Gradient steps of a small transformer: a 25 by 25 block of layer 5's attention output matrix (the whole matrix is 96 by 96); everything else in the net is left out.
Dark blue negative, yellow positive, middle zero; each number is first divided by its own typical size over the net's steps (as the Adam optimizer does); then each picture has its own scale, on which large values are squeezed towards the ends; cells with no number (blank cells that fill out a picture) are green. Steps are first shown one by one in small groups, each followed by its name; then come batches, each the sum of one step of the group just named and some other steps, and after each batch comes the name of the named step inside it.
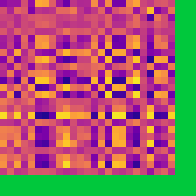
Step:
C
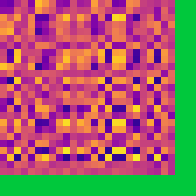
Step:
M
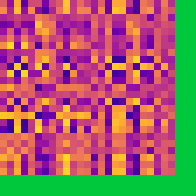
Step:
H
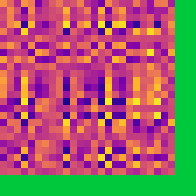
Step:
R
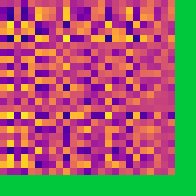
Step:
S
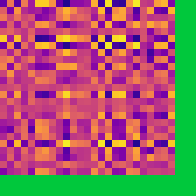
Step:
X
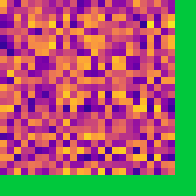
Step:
M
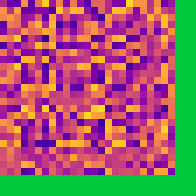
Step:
X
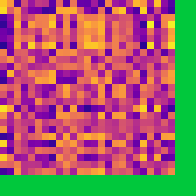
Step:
X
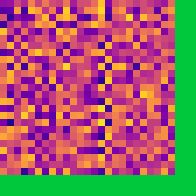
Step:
S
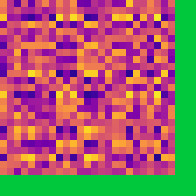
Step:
C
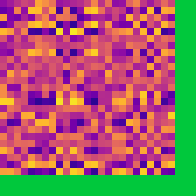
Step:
C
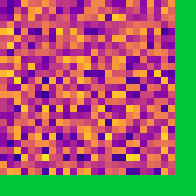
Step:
M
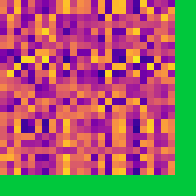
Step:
H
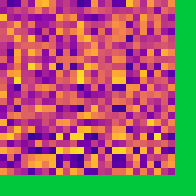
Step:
M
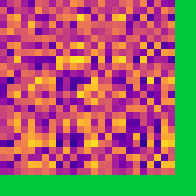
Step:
M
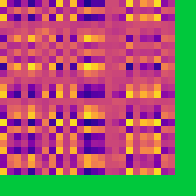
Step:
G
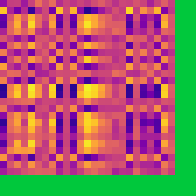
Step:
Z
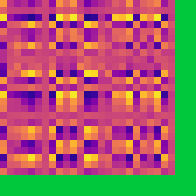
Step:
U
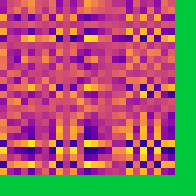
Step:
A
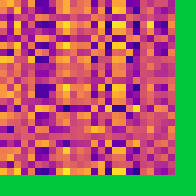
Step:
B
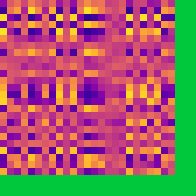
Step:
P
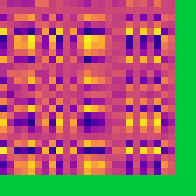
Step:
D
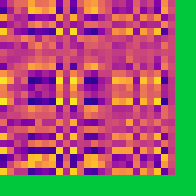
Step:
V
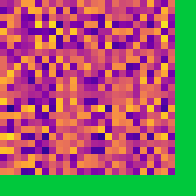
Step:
V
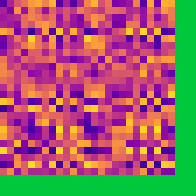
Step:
D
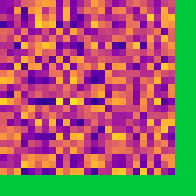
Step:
V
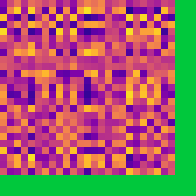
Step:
P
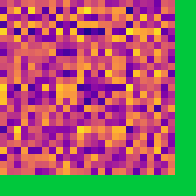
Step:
P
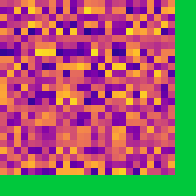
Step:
P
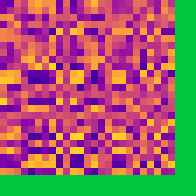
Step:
V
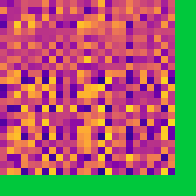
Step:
Z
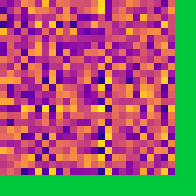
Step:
P
